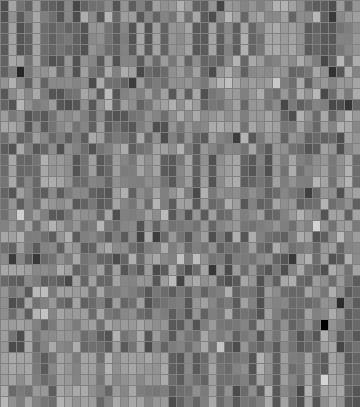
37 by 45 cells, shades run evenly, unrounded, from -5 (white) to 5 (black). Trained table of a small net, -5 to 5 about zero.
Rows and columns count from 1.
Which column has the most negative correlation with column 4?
35
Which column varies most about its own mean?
41
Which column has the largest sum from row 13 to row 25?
34
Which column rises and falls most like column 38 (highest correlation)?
45
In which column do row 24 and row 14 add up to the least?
23
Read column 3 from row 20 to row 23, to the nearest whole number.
-3 0 -2 -1
